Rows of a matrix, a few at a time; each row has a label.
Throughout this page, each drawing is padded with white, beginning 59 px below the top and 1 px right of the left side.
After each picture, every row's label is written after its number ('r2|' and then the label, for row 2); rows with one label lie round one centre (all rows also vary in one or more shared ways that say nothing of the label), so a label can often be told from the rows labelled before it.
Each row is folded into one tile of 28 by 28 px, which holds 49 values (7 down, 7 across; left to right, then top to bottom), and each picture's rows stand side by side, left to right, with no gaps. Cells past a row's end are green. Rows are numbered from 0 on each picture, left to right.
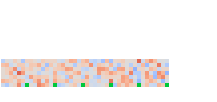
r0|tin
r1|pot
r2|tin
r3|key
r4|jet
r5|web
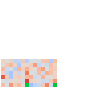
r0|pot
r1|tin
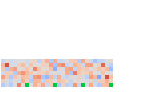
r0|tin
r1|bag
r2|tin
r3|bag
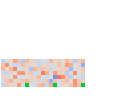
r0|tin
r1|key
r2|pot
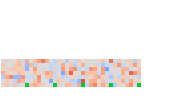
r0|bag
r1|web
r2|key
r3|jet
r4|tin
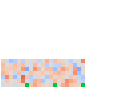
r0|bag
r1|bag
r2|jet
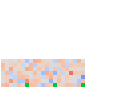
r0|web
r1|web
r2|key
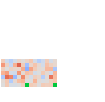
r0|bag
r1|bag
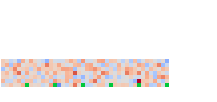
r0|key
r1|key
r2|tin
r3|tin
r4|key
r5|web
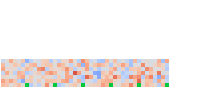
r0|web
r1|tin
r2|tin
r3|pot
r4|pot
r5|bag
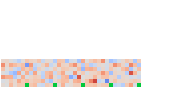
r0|pot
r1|web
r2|bag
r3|web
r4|tin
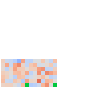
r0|key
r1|tin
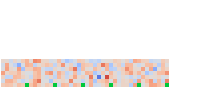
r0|jet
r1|web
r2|jet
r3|bag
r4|key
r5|pot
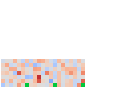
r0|tin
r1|web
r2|key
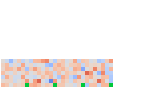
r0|bag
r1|web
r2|bag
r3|jet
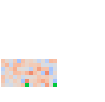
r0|key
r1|jet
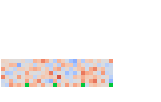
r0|pot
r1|web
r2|pot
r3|jet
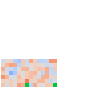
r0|pot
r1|jet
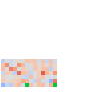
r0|tin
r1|key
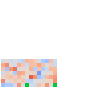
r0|tin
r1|pot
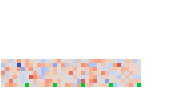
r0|jet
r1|pot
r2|key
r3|web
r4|tin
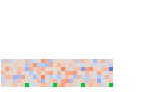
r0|bag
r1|tin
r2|bag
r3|bag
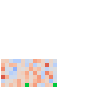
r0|pot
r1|web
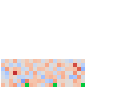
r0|key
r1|web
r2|bag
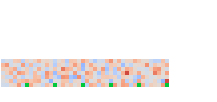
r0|tin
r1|web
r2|bag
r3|jet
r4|key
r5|key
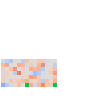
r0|tin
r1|pot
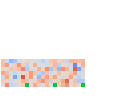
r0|bag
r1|jet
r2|jet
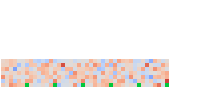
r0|pot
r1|key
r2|tin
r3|pot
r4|web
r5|tin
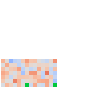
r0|jet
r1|jet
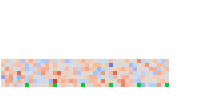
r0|bag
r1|key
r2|jet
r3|pot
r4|jet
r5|tin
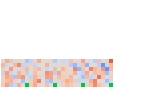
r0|web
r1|web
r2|jet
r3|jet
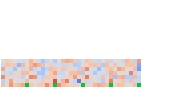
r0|pot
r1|pot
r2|web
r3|pot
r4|bag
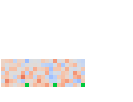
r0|web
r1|jet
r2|web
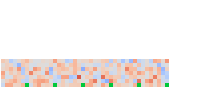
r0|jet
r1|jet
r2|bag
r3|web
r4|key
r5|jet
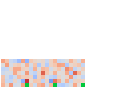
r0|key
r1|key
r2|tin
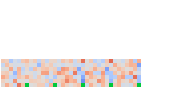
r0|jet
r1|key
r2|jet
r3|jet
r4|bag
